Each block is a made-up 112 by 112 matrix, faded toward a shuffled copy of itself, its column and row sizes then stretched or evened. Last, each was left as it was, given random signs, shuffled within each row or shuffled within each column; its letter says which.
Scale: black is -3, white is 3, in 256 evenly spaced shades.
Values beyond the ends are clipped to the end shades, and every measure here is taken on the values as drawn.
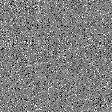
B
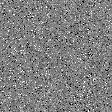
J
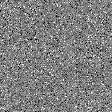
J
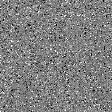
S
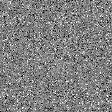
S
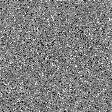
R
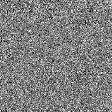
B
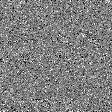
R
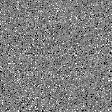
B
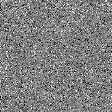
B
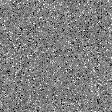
J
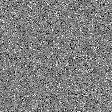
R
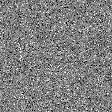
J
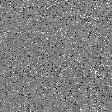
B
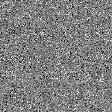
B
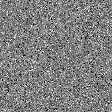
J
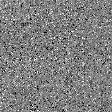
S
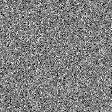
J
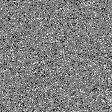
R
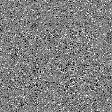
B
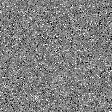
R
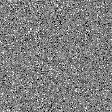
J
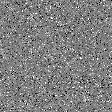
R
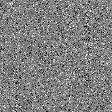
J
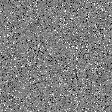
J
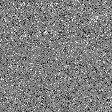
R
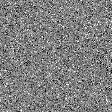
J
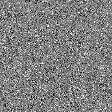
S
